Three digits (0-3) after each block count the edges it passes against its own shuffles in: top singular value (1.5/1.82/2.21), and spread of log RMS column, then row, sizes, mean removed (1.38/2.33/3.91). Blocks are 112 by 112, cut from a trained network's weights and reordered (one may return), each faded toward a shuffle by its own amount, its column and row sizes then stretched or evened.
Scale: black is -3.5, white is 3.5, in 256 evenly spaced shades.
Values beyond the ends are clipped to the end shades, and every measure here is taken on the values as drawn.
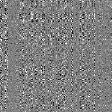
3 3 2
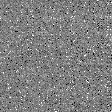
0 1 0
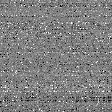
1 0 2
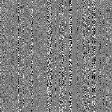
2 3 0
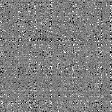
1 2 2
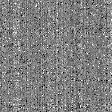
2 1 1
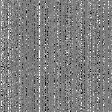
3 3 0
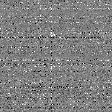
1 1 2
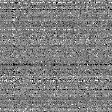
3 1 2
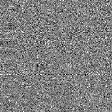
2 1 1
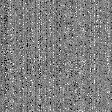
2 2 0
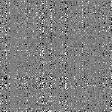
0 3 2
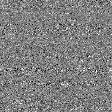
0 0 2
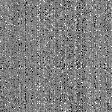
2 2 1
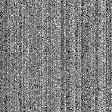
3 1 1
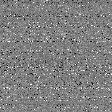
0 0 2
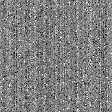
2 1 0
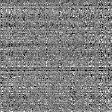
3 2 1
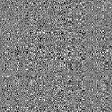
2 2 2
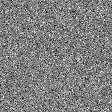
0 0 0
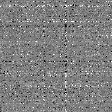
1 1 2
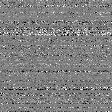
1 0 3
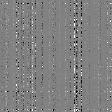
3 3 1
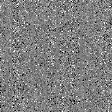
0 2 1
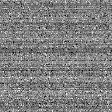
3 1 1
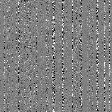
0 3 0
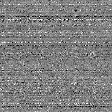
3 1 2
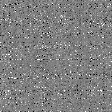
0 1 2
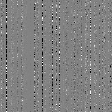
3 3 0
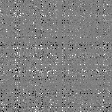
1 2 2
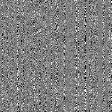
0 3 0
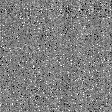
0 0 1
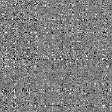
1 2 2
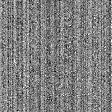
3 1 0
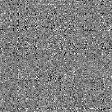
1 2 2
